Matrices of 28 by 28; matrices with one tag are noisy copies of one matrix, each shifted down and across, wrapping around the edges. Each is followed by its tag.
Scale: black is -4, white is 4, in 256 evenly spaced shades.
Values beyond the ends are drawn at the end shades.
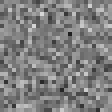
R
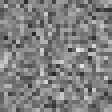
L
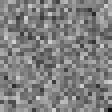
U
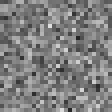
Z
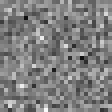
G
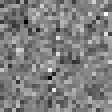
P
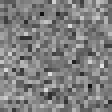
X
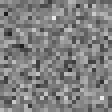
Z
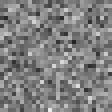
P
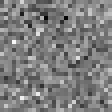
P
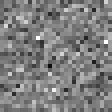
P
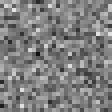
P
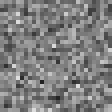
X
